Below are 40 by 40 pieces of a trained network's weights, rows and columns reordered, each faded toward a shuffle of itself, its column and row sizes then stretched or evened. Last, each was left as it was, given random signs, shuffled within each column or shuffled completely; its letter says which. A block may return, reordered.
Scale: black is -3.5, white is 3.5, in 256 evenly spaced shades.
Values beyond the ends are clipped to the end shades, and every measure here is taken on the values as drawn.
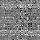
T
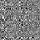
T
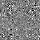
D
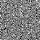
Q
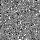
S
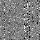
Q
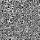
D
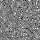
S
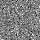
S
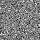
S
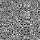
T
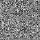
D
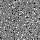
S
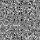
D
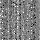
Q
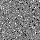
S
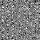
Q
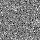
S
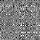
T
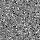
S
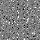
Q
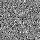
S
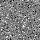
S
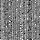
Q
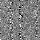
Q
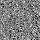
Q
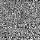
D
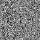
Q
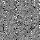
Q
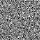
Q
